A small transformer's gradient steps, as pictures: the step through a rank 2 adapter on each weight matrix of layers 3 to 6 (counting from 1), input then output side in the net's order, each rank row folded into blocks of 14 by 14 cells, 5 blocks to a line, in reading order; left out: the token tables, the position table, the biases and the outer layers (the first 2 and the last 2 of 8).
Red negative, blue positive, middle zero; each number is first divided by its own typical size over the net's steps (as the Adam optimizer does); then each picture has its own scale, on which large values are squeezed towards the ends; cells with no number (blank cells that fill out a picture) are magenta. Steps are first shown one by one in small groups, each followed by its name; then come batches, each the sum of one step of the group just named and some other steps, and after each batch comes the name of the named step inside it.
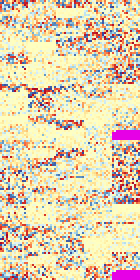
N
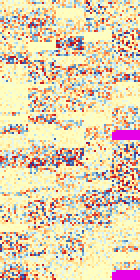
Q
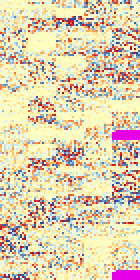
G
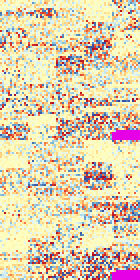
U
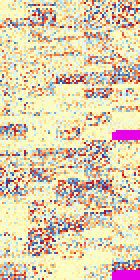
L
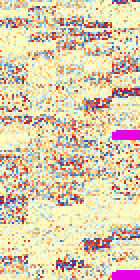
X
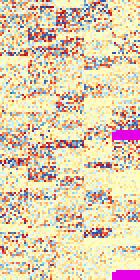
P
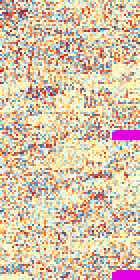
U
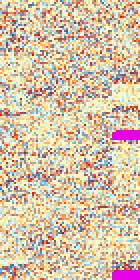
L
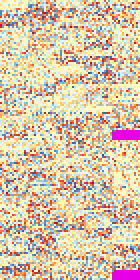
L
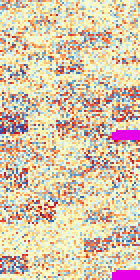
U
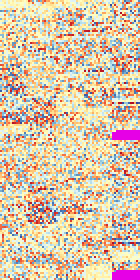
G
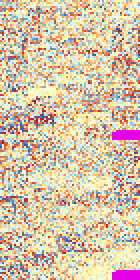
Q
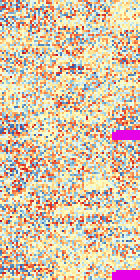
Q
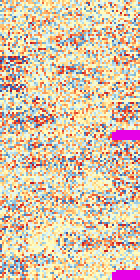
Q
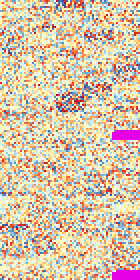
P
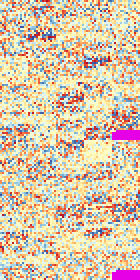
P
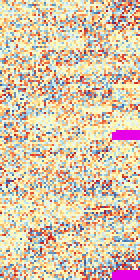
L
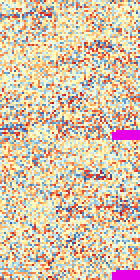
U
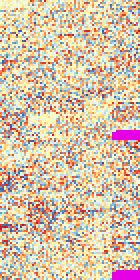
L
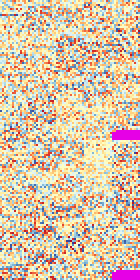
Q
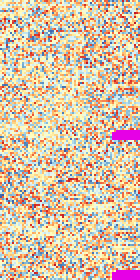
X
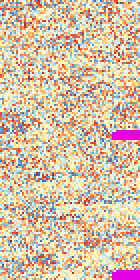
G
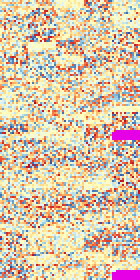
Q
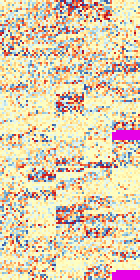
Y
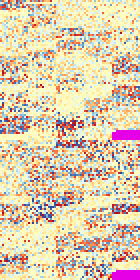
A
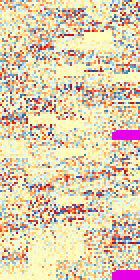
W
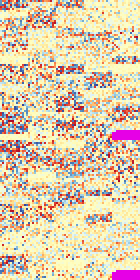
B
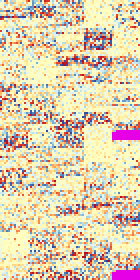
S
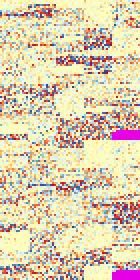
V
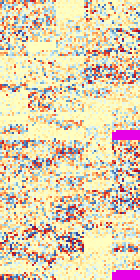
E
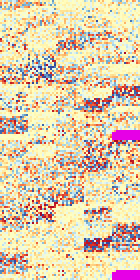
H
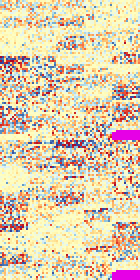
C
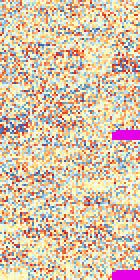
A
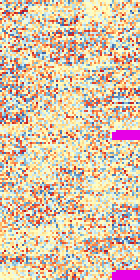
W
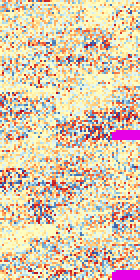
A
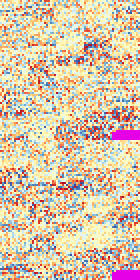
V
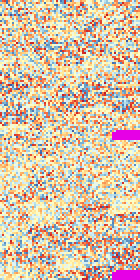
Y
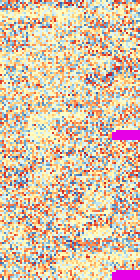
E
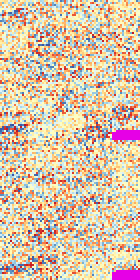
H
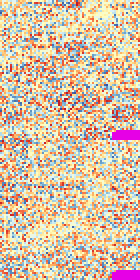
V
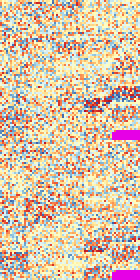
H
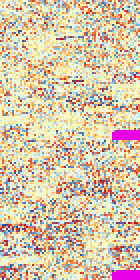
E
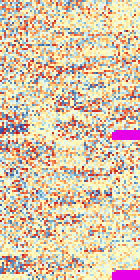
B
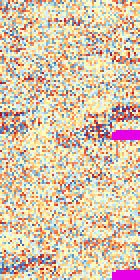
C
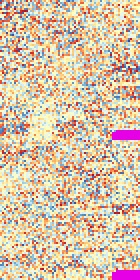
A
